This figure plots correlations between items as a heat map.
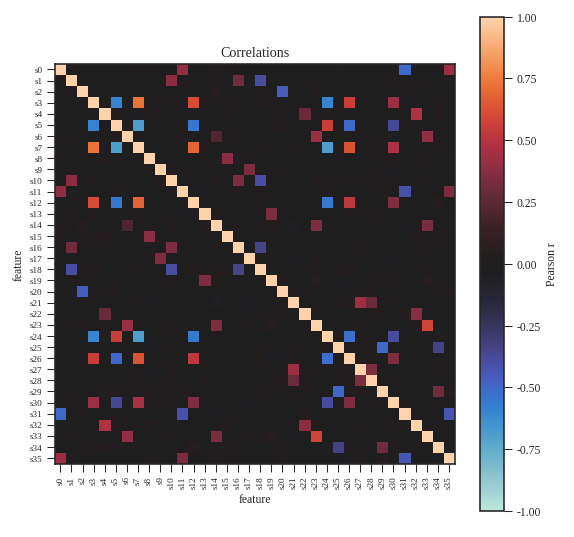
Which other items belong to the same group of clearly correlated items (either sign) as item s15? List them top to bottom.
s8
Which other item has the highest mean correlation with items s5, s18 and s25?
s24
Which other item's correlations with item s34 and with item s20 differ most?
s2
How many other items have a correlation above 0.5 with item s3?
3
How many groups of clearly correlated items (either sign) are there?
11
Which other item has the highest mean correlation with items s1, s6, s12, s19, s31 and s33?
s23
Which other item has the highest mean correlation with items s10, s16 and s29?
s1
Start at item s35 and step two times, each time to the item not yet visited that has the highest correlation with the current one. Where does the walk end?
s11
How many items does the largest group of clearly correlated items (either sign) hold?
7
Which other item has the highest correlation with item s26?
s7
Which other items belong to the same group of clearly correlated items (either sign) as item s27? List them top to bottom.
s21, s28
